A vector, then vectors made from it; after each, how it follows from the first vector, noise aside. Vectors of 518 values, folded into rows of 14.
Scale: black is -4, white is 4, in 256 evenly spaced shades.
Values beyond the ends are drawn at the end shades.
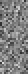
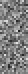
reversed, negated.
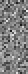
wrapped around.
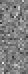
partly zeroed.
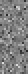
partly zeroed.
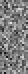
wrapped around.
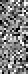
reversed, scaled up.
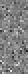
partly zeroed.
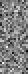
copied.
